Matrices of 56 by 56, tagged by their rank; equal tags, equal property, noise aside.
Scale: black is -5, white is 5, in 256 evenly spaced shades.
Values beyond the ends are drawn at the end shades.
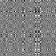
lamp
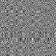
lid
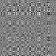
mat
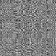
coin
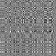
lamp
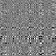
lamp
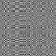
mat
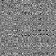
coin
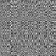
lid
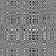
mat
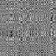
lid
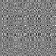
lamp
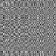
lamp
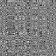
coin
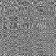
coin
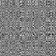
lid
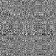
coin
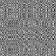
lamp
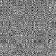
coin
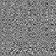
coin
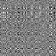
lamp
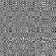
lid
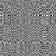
lamp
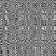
lid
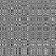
mat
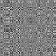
lid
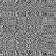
lid
